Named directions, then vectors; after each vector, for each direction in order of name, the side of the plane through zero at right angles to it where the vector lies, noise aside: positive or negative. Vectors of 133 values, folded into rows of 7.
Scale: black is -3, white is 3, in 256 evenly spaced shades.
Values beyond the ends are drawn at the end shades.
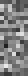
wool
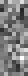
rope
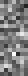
positive, positive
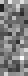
positive, negative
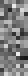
negative, negative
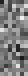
negative, negative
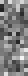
positive, negative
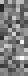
positive, negative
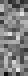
negative, positive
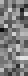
positive, positive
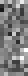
positive, negative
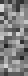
negative, positive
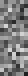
positive, positive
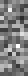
positive, positive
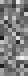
positive, negative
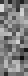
negative, positive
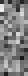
negative, positive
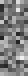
positive, negative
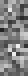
positive, positive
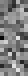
negative, negative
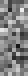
negative, negative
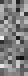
negative, positive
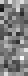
positive, negative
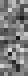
positive, positive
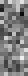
positive, negative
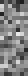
negative, positive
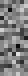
negative, negative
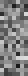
positive, positive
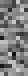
negative, negative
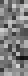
negative, negative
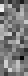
negative, positive
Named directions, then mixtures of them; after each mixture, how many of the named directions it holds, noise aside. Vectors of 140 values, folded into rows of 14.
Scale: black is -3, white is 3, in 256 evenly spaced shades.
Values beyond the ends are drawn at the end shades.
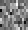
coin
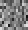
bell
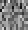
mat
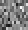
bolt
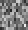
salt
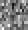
four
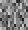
three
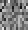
one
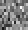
one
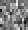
one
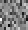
four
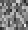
one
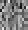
one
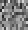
one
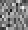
two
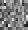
one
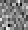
four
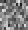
three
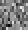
one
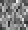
two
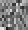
two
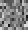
one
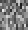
two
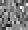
one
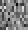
three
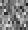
two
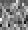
three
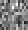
two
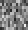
one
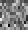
three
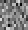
four
